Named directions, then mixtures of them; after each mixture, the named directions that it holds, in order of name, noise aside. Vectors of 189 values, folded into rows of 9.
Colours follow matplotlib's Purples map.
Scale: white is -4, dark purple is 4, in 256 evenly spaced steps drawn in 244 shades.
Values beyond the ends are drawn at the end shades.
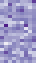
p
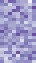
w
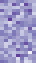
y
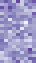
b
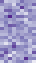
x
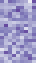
p, w.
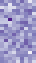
b, w, y.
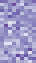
b, p, y.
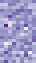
p, y.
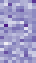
p.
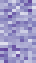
w, x, y.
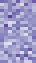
b, p, y.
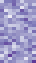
x.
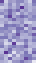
p, w, x.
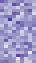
y.
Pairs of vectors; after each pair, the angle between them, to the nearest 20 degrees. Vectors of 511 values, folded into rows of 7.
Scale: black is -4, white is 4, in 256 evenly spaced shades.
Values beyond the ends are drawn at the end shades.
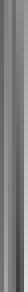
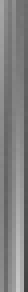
160 degrees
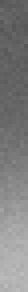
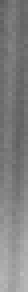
20 degrees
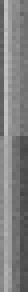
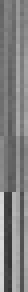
100 degrees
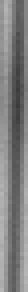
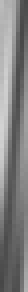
60 degrees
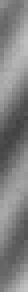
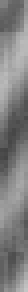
20 degrees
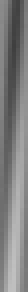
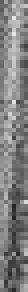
140 degrees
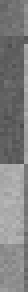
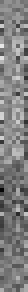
120 degrees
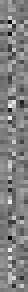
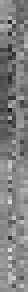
40 degrees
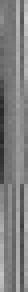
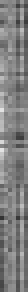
140 degrees
